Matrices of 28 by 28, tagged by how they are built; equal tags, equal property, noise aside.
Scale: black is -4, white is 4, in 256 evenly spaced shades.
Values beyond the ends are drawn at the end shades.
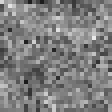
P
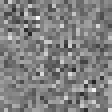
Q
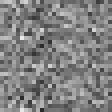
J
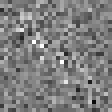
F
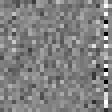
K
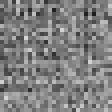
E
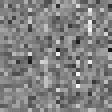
K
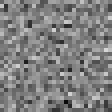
E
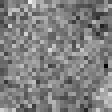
P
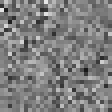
Q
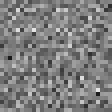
E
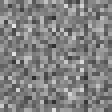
J
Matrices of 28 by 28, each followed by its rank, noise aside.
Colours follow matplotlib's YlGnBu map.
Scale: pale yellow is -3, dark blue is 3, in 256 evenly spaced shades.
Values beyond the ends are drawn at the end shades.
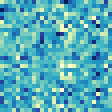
six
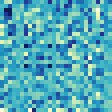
four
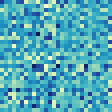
seven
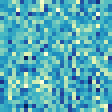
seven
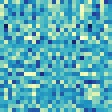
four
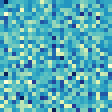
six
